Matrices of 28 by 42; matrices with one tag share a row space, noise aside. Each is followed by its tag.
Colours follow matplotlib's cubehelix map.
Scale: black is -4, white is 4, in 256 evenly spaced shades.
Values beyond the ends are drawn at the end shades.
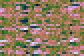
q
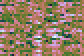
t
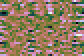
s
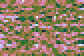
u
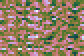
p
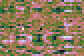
t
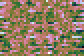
s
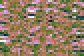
s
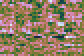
t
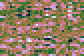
p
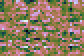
q
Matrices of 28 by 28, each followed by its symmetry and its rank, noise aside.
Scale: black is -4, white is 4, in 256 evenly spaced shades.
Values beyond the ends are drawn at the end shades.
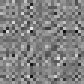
symmetric, rank four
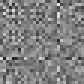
antisymmetric, rank six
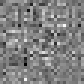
no symmetry, rank four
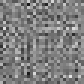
antisymmetric, rank six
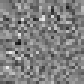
antisymmetric, rank six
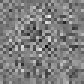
symmetric, rank four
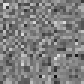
symmetric, rank six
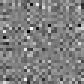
antisymmetric, rank four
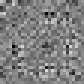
symmetric, rank six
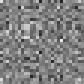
no symmetry, rank four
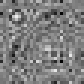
symmetric, rank four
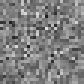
antisymmetric, rank eight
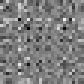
symmetric, rank four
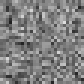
no symmetry, rank six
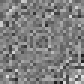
symmetric, rank eight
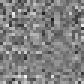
no symmetry, rank six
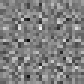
antisymmetric, rank four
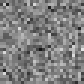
no symmetry, rank eight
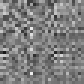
no symmetry, rank four
